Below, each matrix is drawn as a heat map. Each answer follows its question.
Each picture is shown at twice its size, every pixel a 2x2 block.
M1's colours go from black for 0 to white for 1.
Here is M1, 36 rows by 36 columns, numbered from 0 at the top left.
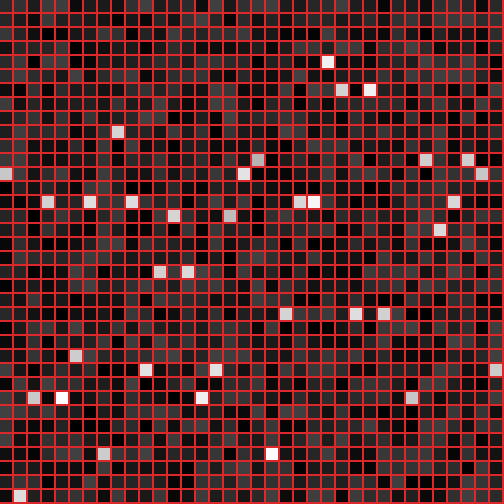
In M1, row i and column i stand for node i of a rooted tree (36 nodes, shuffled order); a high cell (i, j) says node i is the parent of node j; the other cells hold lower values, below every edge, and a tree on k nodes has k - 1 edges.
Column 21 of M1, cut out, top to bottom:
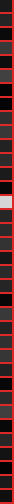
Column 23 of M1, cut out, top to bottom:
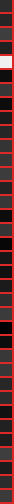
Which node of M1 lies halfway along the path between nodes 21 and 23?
28
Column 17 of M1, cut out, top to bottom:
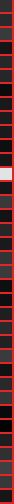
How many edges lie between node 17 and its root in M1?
6
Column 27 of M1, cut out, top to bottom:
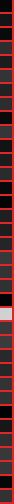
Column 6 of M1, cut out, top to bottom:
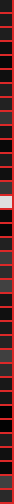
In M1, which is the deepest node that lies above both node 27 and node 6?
14
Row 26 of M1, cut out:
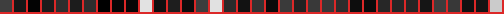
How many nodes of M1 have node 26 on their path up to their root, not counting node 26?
10
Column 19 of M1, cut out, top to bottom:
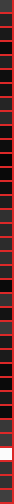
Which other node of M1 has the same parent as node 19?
7
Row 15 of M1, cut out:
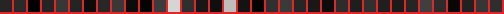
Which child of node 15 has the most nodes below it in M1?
12
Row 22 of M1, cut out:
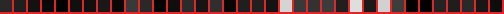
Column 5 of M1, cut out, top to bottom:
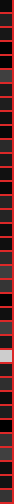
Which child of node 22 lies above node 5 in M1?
25
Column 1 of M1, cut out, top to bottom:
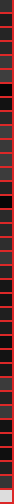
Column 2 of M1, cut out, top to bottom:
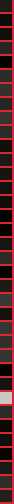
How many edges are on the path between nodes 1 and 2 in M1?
6
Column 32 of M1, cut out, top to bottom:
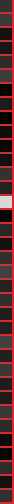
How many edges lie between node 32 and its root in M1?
2
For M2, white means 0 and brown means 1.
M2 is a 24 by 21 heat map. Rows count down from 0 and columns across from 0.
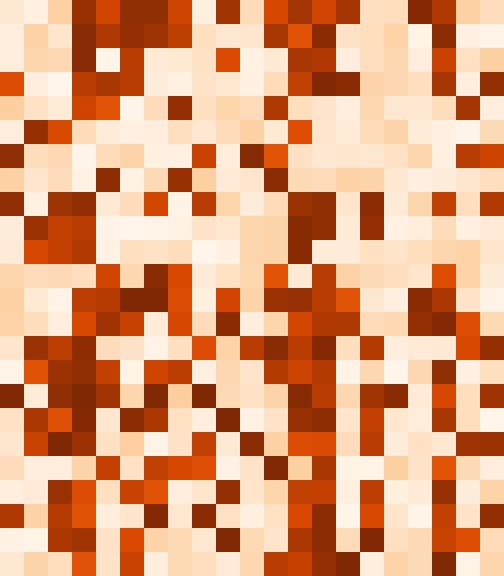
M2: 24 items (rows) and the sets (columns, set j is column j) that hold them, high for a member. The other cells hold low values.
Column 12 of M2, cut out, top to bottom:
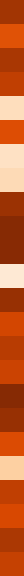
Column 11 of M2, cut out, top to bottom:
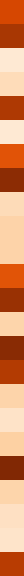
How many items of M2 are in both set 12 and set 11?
6
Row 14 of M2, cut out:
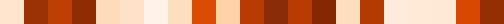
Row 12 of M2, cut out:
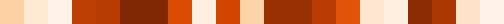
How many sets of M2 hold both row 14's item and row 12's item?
4
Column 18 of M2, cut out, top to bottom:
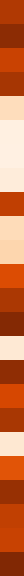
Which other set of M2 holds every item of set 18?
13
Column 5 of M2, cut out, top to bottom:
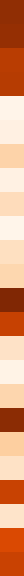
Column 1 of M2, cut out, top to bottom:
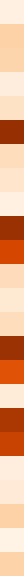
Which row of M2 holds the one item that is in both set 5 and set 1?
17
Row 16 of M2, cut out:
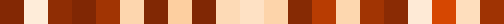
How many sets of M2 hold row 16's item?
12
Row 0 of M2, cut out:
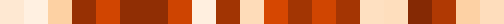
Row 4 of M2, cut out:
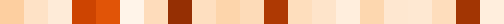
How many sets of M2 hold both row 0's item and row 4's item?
4
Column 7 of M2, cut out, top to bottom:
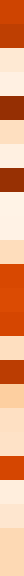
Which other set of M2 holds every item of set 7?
4
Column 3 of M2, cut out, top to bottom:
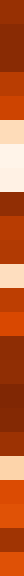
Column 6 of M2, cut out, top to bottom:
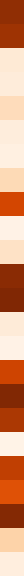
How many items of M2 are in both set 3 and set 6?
9
